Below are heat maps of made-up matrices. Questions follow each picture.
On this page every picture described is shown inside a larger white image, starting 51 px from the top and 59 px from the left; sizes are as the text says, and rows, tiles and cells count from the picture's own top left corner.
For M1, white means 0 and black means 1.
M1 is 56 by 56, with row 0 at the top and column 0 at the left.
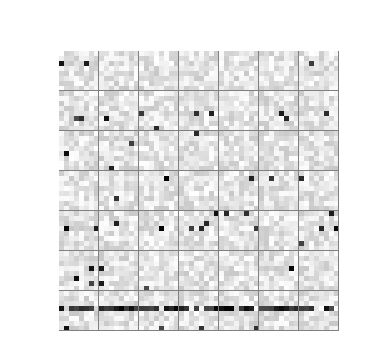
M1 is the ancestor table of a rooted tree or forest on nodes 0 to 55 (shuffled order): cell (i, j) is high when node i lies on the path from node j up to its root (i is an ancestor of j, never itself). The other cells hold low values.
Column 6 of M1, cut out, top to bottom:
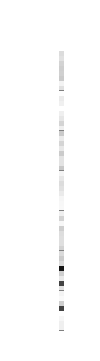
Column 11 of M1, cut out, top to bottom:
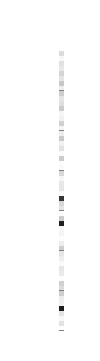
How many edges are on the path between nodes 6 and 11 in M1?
6
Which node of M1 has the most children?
51
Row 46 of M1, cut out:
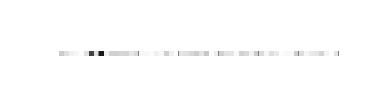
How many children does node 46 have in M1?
2
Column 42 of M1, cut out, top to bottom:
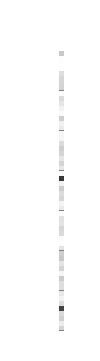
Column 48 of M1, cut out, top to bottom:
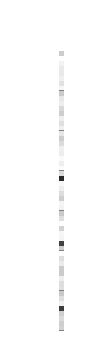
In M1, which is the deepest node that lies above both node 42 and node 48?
25
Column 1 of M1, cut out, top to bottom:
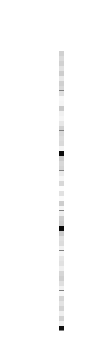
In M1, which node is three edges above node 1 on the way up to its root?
35
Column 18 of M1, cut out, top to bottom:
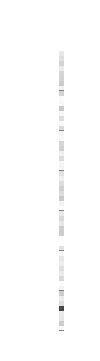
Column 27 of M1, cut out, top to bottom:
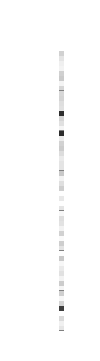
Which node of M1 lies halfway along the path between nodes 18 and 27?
12
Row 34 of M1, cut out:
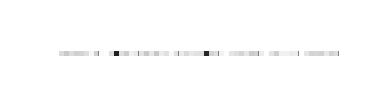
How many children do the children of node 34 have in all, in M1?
1
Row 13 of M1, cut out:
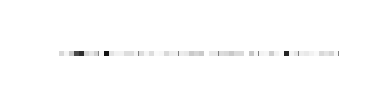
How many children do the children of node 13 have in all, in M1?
1
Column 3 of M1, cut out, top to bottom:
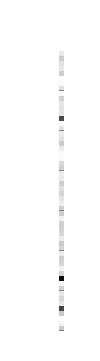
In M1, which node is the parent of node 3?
45
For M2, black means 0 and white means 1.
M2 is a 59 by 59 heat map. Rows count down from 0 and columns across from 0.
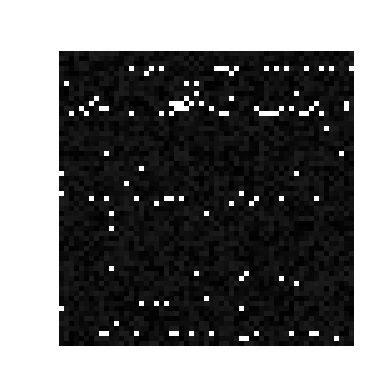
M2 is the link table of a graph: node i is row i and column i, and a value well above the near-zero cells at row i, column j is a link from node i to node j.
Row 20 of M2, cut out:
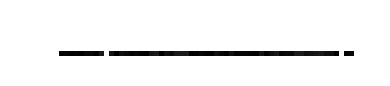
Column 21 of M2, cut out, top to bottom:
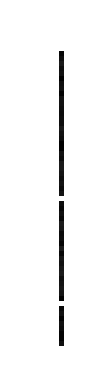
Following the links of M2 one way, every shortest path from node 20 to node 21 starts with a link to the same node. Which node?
node 56
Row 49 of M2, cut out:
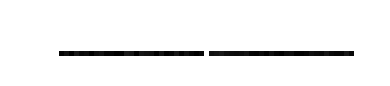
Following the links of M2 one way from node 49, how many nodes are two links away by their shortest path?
9
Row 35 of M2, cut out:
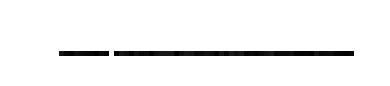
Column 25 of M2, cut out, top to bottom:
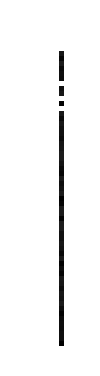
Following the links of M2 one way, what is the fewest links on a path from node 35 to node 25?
3
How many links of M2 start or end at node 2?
1
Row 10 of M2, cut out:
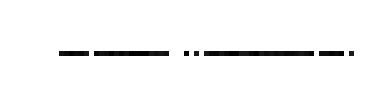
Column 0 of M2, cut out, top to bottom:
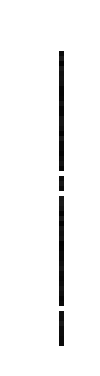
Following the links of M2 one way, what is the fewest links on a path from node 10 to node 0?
2
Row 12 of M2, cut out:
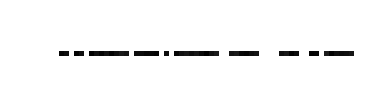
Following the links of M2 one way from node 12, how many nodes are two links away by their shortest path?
4
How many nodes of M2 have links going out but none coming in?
2
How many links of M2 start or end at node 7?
1
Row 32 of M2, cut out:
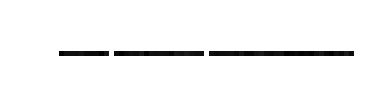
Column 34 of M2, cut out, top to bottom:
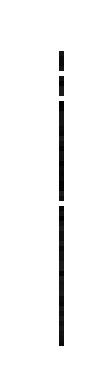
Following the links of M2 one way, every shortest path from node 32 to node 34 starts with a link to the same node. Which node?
node 29
